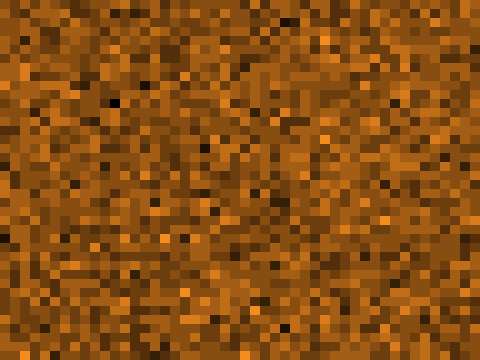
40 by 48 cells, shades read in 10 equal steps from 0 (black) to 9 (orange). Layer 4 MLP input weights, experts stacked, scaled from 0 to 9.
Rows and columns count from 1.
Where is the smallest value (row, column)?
12, 12
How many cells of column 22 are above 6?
4
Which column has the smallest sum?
14
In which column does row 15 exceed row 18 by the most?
45
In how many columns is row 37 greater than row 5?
16
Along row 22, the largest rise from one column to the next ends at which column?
27
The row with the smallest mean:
29
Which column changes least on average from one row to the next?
36
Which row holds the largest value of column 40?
39
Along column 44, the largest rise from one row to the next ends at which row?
3
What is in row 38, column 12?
4
